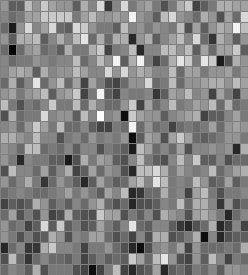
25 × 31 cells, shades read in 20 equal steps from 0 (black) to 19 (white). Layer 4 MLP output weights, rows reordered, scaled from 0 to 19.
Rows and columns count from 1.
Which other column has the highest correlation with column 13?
24
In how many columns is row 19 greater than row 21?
14
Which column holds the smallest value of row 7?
5
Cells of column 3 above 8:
13
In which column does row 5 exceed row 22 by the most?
26
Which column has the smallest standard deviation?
3
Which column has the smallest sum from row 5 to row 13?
20
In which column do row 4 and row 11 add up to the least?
27
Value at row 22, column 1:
11
